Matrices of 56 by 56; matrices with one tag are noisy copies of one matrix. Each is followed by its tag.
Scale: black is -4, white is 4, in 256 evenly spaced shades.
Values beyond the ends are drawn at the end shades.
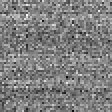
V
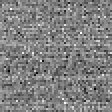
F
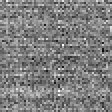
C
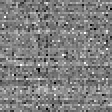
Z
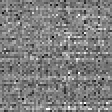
F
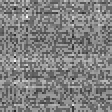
V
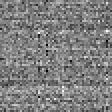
Z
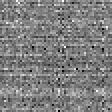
C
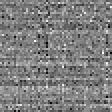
Z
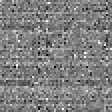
Z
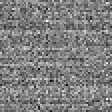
Z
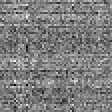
V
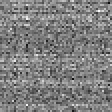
V
